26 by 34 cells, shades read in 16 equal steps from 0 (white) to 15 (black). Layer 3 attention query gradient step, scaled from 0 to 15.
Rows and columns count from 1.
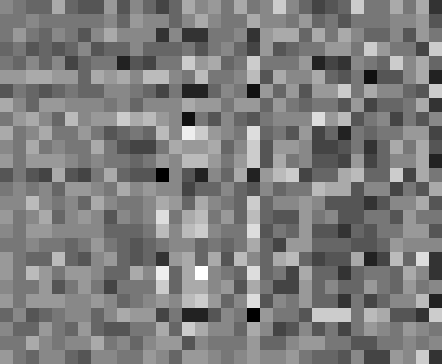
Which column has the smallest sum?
20
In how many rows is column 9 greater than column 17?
13
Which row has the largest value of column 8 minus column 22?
1
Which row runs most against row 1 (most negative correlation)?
14
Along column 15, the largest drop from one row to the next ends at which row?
10
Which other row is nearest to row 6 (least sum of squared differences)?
15
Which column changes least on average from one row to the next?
2
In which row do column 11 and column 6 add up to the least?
9
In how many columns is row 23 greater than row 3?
18
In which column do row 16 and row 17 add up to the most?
27
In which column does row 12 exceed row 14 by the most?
34
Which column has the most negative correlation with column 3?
21
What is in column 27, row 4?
6
